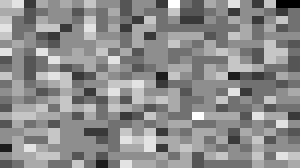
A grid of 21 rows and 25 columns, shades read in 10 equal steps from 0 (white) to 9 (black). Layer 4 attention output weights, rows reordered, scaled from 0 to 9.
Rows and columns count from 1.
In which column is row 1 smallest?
15
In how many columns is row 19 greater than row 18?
8
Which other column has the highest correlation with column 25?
24
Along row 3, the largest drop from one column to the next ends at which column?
13
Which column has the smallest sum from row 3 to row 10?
1
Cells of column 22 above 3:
15
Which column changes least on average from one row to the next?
2
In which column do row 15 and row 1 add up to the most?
25
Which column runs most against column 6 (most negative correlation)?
21
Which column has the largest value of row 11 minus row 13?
14
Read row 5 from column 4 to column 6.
6 7 4
